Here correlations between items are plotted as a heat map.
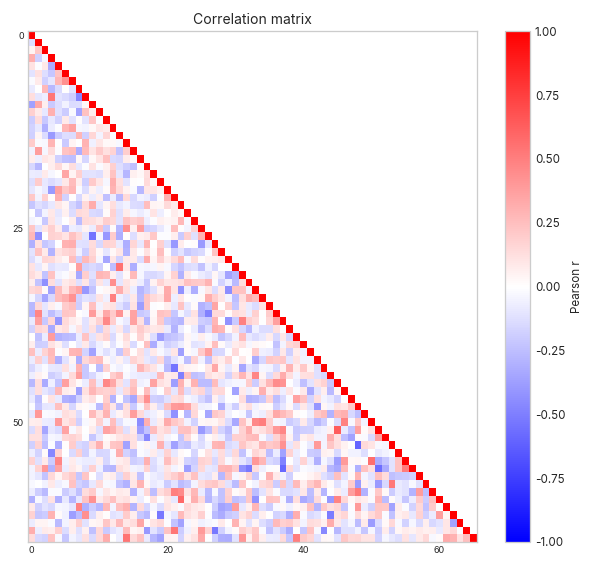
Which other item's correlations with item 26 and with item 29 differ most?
9
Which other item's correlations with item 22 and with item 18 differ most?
59
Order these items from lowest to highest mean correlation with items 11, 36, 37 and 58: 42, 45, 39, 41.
41, 39, 42, 45
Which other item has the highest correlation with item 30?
13
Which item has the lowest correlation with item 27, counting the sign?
64
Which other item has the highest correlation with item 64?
21
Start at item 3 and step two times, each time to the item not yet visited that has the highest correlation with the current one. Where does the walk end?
62
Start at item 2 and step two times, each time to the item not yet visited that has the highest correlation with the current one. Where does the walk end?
55
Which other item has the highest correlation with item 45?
51
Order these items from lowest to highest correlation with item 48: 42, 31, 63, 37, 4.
42, 63, 37, 31, 4
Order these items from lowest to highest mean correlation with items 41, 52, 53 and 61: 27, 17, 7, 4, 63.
17, 4, 27, 63, 7
